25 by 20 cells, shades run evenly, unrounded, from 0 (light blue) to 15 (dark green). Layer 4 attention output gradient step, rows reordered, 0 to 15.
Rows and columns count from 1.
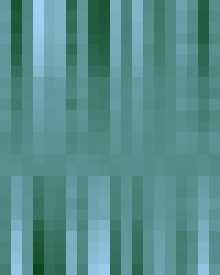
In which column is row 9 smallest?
4
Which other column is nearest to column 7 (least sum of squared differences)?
15
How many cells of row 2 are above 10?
5
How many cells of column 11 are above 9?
5
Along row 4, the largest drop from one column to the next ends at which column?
11
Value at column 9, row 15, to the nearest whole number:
7
